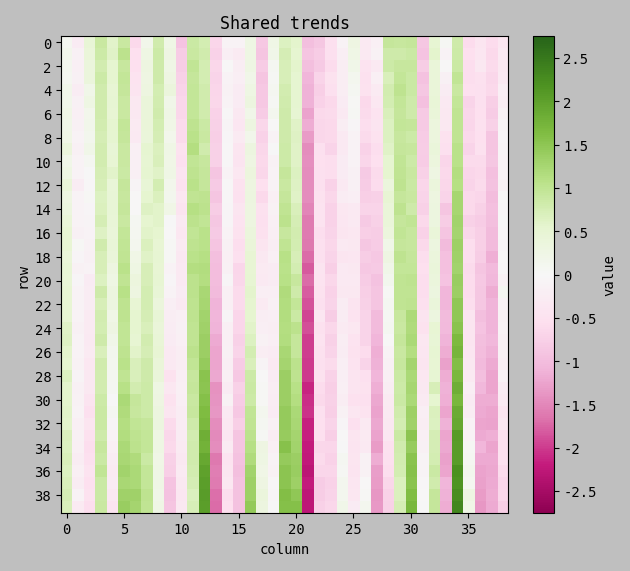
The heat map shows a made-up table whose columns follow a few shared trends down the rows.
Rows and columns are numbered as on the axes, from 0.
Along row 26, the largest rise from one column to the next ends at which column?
34
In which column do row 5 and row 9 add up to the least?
21
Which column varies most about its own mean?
6
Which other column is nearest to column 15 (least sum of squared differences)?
23
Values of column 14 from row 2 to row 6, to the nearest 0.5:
0 0 0 0 0
